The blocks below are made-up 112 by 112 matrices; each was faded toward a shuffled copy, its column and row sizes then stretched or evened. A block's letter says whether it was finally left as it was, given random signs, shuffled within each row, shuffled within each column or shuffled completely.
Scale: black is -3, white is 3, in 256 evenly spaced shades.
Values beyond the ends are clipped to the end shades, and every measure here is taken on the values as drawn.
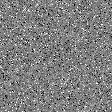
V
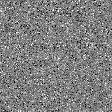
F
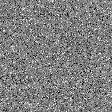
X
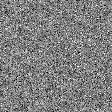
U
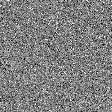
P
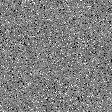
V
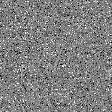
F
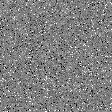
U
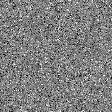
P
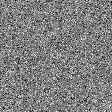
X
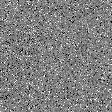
U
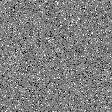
V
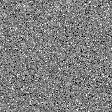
X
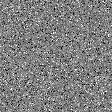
V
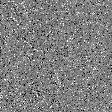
P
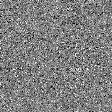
F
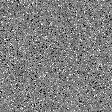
V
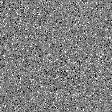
P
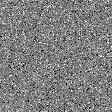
P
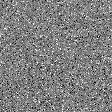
X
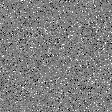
X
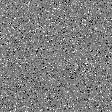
X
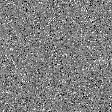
P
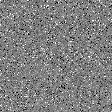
F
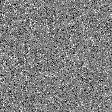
U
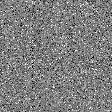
P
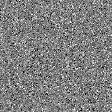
F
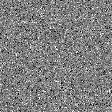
F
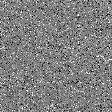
F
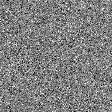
U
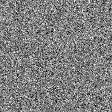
P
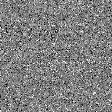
F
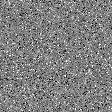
V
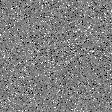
X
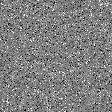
U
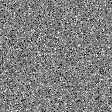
V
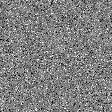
X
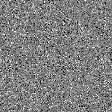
F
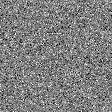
X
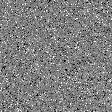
V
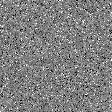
U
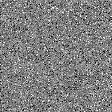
F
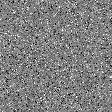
V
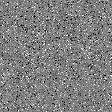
F
